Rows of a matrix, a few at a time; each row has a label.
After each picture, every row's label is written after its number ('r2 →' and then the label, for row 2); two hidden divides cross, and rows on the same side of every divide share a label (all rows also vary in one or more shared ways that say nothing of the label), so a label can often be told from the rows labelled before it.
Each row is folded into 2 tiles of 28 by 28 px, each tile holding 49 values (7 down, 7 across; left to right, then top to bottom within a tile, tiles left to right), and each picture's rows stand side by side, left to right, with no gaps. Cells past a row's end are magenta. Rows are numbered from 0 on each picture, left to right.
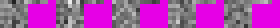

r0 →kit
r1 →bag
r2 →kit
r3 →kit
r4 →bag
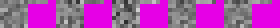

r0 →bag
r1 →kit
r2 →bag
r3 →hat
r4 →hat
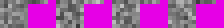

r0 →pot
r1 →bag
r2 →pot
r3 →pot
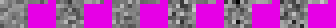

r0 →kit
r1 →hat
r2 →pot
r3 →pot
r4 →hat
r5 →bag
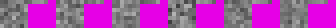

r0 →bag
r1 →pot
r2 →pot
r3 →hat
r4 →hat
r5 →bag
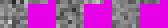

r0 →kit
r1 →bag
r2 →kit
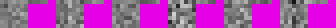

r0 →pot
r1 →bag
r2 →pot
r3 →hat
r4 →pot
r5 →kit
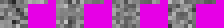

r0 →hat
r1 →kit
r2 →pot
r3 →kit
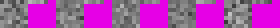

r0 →hat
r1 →hat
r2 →pot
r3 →hat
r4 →hat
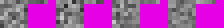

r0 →kit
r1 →hat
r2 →pot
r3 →hat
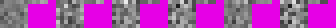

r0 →bag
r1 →pot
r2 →bag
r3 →hat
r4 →bag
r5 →hat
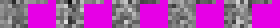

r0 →kit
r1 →kit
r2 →pot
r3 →pot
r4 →bag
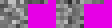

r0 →pot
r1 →kit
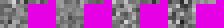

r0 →bag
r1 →kit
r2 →kit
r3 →pot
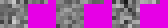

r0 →bag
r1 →kit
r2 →hat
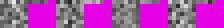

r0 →pot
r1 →hat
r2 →hat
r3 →hat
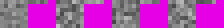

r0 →pot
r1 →bag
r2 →hat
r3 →pot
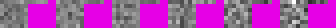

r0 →bag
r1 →kit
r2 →pot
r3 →kit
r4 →kit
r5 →pot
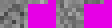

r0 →bag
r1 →pot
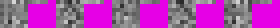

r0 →bag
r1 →hat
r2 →hat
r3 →hat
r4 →bag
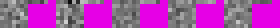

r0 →pot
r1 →kit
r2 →hat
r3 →bag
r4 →kit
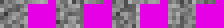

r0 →bag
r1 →hat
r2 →bag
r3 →kit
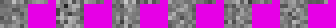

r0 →bag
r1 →hat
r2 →bag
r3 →kit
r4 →bag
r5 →pot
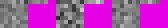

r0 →bag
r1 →bag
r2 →hat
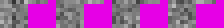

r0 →kit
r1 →bag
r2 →bag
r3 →hat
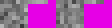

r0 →bag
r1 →hat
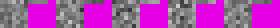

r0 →bag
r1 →kit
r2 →bag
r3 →pot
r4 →kit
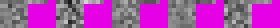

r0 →hat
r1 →hat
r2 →pot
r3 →pot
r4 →bag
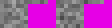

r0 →pot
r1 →pot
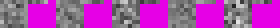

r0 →pot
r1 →kit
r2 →pot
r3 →hat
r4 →hat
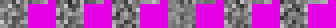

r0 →pot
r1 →pot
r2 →bag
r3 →kit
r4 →pot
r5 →bag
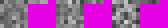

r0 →bag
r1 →bag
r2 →kit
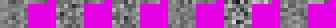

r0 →kit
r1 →pot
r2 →pot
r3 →kit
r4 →hat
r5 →hat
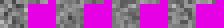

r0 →pot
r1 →kit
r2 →hat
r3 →hat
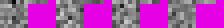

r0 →kit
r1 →kit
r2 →hat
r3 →bag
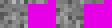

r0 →bag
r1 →kit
